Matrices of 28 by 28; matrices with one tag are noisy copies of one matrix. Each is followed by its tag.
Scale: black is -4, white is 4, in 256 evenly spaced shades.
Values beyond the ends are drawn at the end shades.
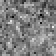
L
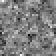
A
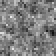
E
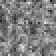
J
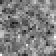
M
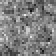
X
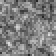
L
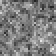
L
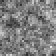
M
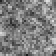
M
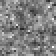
E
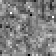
L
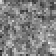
L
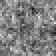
E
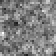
M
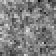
X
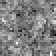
E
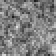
L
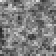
A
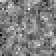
A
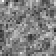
A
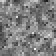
A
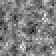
J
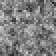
X
